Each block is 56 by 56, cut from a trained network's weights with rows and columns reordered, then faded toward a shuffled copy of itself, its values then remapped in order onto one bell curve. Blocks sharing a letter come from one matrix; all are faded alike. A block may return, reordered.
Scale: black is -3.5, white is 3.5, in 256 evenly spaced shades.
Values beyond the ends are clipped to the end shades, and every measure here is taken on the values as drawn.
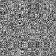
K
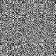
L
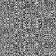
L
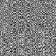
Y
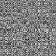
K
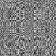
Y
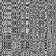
Y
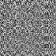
Y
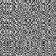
Y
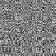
K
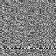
L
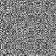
K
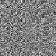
K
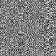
K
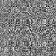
L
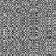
Y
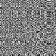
Y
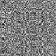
L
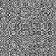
K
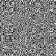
K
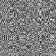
K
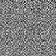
Y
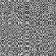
Y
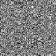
K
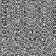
Y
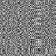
Y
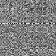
L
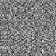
K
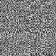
K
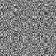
Y
